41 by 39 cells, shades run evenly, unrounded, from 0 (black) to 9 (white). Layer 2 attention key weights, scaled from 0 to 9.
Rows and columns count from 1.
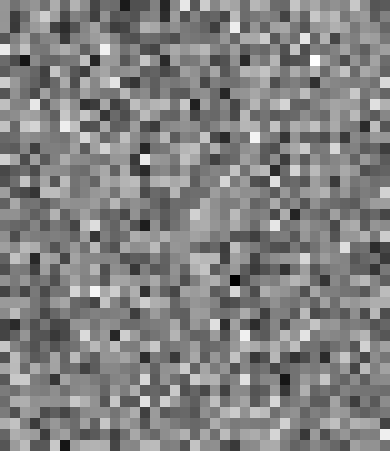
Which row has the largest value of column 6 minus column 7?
41
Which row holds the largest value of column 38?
10
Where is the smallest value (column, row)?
24, 26
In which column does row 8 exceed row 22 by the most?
12
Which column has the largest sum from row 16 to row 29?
21
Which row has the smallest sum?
25
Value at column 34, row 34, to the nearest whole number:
4
